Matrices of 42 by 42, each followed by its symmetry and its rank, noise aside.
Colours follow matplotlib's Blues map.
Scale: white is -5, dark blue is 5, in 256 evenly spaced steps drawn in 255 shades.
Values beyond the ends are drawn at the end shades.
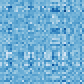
no symmetry, rank three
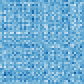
antisymmetric, rank four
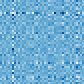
no symmetry, rank two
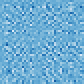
antisymmetric, rank four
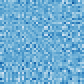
antisymmetric, rank four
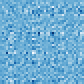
antisymmetric, rank four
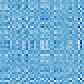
no symmetry, rank two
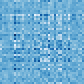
antisymmetric, rank two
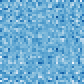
no symmetry, rank four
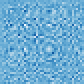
symmetric, rank four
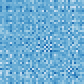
symmetric, rank four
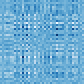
antisymmetric, rank two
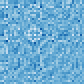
symmetric, rank three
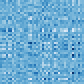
no symmetry, rank three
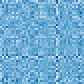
no symmetry, rank three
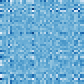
no symmetry, rank two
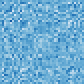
symmetric, rank four
